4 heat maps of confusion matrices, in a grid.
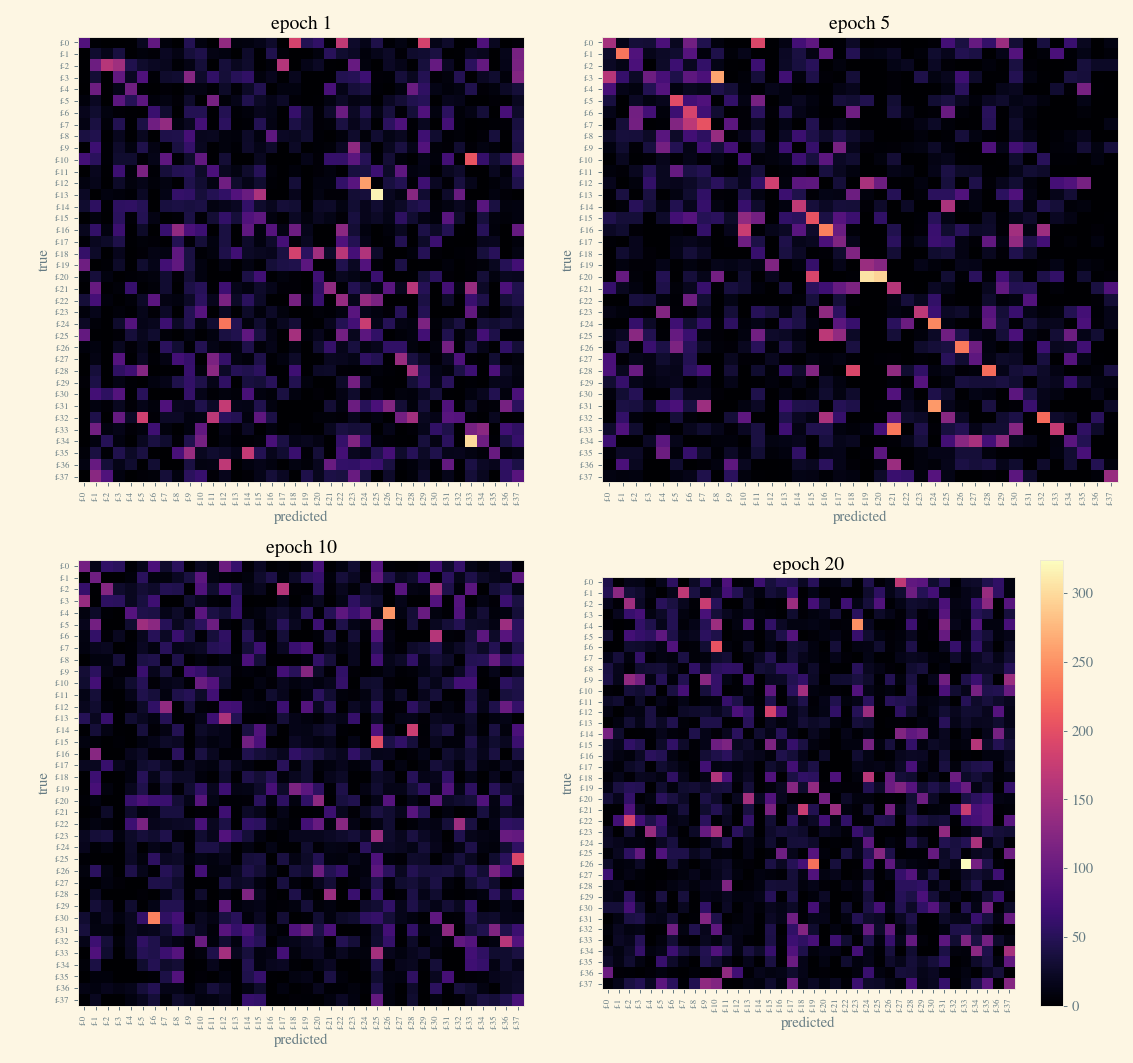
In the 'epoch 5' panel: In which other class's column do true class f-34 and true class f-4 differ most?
f-27
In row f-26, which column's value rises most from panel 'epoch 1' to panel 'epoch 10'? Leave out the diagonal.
f-35
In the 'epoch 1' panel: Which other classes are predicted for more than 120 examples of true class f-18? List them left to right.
f-20, f-22, f-24
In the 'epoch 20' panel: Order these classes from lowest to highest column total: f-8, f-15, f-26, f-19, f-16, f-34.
f-8, f-16, f-26, f-19, f-15, f-34
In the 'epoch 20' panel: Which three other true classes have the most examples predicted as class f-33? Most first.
f-26, f-21, f-19
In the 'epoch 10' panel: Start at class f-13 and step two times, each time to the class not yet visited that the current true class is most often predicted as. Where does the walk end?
f-7
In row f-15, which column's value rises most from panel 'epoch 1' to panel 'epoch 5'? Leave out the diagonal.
f-10
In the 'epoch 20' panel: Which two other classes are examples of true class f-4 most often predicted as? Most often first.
f-23, f-10
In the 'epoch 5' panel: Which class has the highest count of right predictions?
f-20
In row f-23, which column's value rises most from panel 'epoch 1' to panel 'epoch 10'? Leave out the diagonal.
f-25
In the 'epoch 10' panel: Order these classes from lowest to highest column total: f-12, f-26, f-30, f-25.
f-26, f-30, f-12, f-25
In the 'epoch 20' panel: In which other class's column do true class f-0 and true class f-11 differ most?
f-27
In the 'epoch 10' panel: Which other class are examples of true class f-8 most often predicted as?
f-35
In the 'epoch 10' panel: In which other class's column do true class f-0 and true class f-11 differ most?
f-12
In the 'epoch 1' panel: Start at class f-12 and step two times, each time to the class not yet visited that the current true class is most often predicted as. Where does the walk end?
f-29
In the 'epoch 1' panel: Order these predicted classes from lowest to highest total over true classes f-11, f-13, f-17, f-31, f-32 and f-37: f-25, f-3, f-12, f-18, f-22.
f-18, f-22, f-3, f-12, f-25
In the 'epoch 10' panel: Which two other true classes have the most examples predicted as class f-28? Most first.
f-14, f-21
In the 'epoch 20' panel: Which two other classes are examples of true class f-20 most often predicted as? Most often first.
f-13, f-29
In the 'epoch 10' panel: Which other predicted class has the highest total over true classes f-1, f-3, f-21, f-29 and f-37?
f-25
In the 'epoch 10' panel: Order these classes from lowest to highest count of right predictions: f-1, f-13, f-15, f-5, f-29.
f-29, f-13, f-15, f-1, f-5
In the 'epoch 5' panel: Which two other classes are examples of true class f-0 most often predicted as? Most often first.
f-11, f-29
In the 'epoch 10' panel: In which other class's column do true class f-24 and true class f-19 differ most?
f-18
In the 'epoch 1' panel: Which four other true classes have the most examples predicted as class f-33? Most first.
f-34, f-10, f-21, f-23
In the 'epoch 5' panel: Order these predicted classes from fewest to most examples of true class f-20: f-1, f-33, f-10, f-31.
f-31, f-10, f-33, f-1
